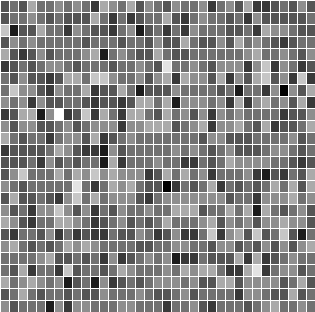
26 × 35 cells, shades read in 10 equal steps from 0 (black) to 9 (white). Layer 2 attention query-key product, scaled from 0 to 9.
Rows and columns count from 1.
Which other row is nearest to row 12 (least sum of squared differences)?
5
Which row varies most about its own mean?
10
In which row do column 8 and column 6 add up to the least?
26
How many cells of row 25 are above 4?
7
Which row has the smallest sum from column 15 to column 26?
22
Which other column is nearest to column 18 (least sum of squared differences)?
25
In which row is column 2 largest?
8
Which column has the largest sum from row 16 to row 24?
24
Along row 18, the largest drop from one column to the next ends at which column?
29
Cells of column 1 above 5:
5
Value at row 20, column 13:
4
